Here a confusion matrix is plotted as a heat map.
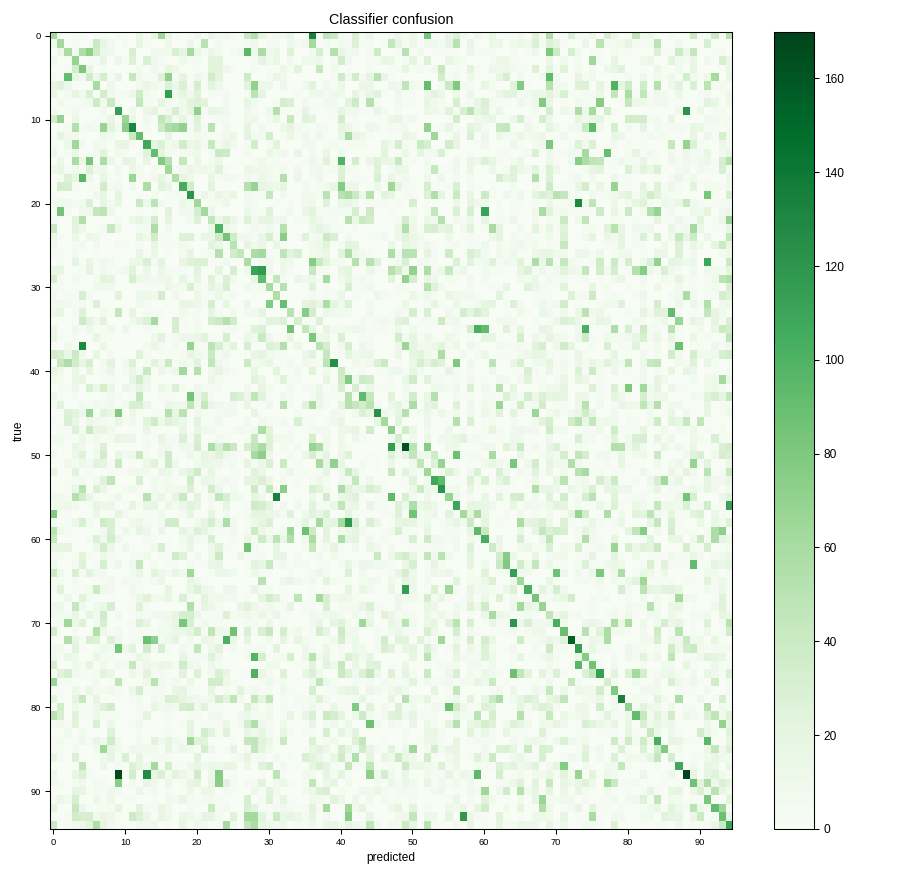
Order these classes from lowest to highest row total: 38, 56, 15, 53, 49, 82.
38, 82, 53, 56, 15, 49
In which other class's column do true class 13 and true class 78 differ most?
88
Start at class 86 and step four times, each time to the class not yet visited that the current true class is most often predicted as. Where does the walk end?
31
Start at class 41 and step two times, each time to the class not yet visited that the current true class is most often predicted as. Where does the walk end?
57
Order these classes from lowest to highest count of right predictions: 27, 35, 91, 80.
35, 27, 80, 91
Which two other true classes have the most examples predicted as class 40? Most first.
15, 18
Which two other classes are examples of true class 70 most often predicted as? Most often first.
64, 18
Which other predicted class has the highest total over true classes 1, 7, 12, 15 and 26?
16
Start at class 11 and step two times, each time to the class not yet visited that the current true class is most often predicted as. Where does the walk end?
73
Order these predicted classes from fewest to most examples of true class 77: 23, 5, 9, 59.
5, 59, 23, 9
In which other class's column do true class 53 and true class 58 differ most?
41
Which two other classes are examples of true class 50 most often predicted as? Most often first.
56, 29
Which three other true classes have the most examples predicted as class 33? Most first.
35, 59, 60
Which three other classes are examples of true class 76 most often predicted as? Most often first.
28, 64, 81
